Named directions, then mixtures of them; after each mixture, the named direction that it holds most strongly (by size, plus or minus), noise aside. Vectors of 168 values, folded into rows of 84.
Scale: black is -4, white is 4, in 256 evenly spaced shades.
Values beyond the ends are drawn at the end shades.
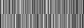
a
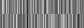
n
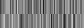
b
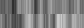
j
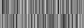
n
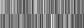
b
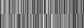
a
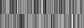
b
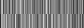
a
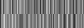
b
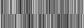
a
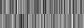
b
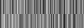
b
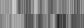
j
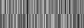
n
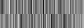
b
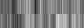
j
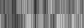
j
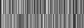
a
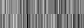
n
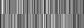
n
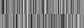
n
